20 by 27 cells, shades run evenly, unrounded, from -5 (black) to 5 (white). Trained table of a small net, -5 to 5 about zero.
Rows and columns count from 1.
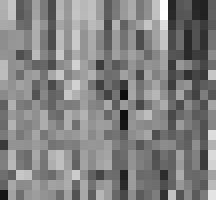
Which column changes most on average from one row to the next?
16
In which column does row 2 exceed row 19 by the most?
21
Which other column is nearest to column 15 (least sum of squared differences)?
6
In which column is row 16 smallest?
26
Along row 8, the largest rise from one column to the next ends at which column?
27
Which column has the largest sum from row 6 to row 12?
10
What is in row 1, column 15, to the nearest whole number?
0
